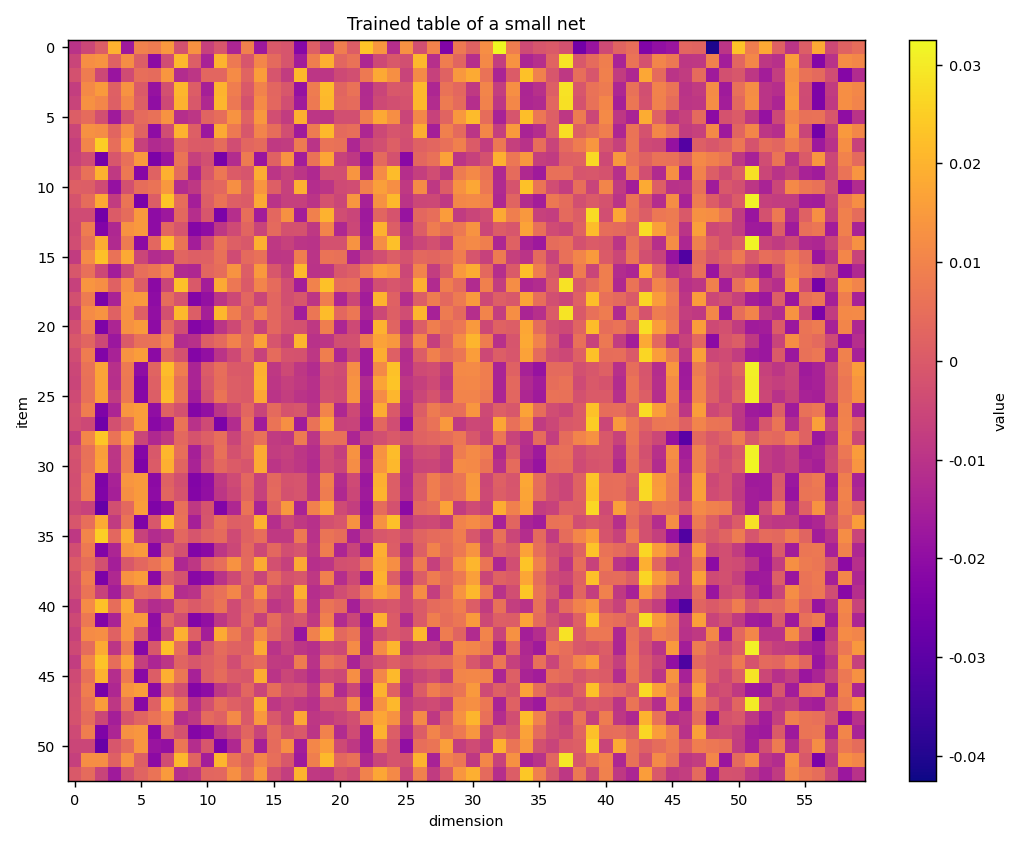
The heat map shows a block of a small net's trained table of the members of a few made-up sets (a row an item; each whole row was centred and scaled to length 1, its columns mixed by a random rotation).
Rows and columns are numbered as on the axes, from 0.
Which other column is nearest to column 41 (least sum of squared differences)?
53
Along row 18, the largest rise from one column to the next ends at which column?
23
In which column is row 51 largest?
37
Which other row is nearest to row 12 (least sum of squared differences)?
33
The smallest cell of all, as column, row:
48, 0
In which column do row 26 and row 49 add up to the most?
43
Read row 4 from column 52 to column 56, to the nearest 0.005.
-0.01 -0.015 0.015 -0.005 -0.025
